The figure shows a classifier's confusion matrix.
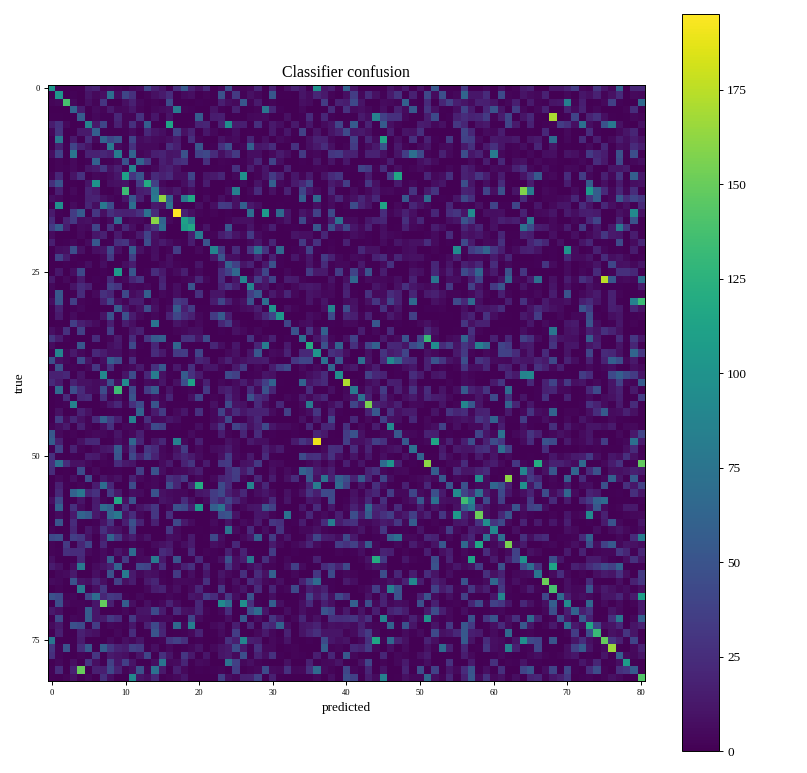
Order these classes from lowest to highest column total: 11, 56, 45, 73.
45, 73, 11, 56
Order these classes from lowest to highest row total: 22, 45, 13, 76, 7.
45, 13, 7, 22, 76
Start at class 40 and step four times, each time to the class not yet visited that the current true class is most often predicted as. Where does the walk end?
64
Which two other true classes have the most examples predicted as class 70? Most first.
22, 2
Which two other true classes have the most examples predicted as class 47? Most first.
12, 61
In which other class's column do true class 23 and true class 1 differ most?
56
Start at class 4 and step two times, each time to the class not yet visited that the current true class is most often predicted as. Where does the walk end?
46
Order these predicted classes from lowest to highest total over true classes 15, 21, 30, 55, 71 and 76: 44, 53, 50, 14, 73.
50, 44, 53, 73, 14
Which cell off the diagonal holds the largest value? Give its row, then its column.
48, 36
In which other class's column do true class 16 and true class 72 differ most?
51
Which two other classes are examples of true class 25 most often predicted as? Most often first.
9, 58
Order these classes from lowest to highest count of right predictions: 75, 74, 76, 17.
74, 75, 76, 17
